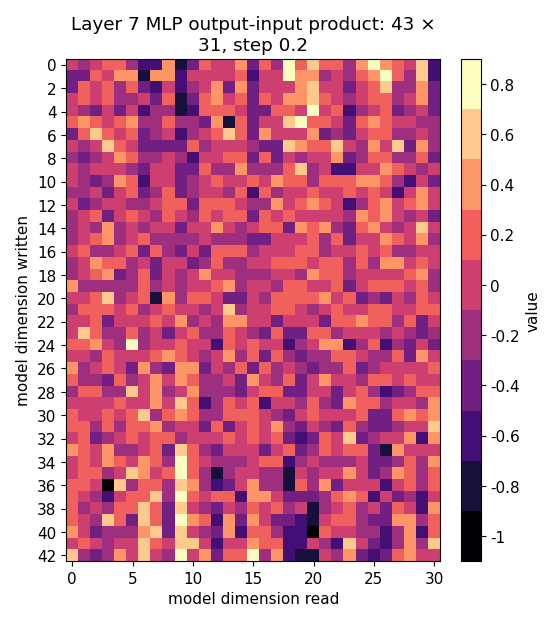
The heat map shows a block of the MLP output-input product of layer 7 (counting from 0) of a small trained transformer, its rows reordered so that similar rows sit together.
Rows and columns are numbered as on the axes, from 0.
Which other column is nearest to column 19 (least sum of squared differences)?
25
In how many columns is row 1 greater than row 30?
14
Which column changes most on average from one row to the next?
13
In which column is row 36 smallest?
3
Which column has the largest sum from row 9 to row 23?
26
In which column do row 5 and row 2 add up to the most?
19
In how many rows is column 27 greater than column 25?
18
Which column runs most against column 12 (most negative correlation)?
9
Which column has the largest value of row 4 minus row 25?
20
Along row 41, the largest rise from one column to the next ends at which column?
23
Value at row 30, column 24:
0.2
